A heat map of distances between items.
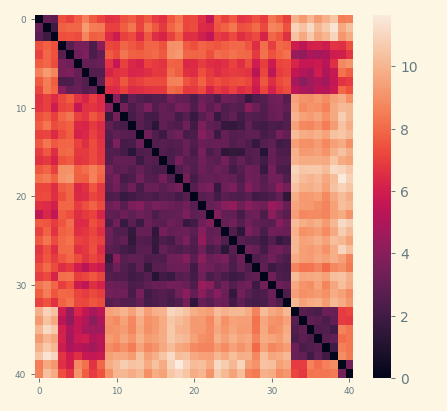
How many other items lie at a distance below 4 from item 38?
5
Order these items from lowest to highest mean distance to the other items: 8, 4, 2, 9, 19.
9, 19, 8, 4, 2
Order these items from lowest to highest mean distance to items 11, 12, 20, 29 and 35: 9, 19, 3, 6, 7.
9, 19, 6, 7, 3
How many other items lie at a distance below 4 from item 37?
5
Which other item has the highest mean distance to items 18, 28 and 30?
39
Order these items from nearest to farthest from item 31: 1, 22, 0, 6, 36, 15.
15, 22, 6, 0, 1, 36
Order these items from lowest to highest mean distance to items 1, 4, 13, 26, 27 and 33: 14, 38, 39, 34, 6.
14, 6, 34, 38, 39
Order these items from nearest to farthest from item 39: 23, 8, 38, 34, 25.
34, 8, 38, 25, 23
